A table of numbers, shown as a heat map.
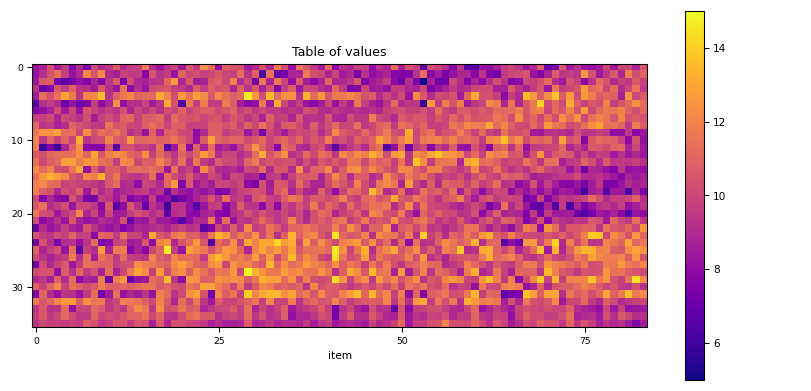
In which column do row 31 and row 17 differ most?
81
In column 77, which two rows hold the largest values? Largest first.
23, 8
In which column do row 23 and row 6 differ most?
41
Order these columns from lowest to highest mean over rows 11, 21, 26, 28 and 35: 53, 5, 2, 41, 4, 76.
2, 4, 41, 5, 76, 53
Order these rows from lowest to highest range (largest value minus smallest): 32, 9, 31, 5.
32, 9, 31, 5
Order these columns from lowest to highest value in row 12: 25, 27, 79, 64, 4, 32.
79, 25, 27, 32, 4, 64
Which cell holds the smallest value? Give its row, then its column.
2, 53
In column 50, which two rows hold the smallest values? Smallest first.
2, 1
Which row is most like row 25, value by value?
29
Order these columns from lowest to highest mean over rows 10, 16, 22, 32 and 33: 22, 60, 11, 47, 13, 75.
75, 22, 11, 13, 47, 60
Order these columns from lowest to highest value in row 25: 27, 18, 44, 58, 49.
44, 27, 49, 58, 18
